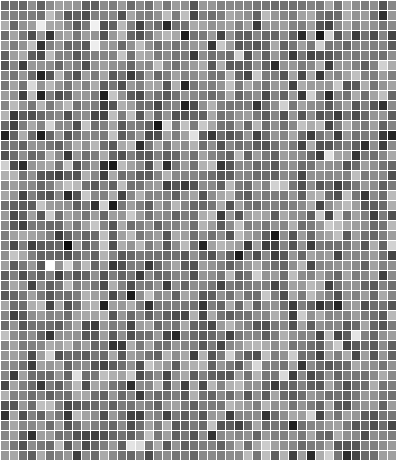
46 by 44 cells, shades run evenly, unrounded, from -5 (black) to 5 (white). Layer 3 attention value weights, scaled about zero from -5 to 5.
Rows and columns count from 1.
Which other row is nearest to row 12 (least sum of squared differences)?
40
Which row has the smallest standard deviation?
1
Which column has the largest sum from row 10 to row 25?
15
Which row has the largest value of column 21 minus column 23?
25
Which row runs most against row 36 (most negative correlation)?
32
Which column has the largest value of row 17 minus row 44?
24
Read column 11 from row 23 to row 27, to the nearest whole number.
3 -1 0 -1 -1
